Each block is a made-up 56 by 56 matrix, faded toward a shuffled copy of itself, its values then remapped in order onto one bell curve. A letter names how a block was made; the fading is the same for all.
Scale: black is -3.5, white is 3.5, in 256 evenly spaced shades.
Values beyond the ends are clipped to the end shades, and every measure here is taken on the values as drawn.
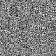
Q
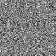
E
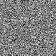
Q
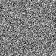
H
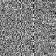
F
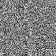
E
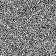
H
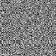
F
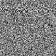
E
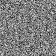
H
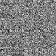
Q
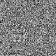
E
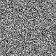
E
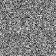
E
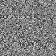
E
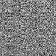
Q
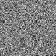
Q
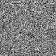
E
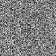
Q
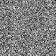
E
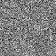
Q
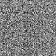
E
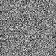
E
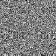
Q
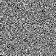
E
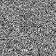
E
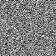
E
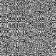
F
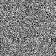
Q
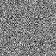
Q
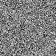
H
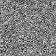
E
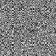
F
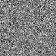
Q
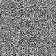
Q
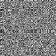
F
